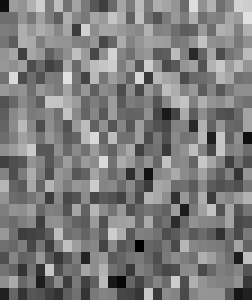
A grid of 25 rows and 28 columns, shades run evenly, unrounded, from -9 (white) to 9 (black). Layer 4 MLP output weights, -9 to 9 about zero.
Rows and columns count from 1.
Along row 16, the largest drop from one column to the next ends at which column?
18
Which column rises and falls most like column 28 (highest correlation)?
5
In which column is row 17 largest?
20
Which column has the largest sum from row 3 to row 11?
22
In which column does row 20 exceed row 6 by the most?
25
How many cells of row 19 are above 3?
5
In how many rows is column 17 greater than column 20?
14
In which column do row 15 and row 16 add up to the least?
11
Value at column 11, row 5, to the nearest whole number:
4
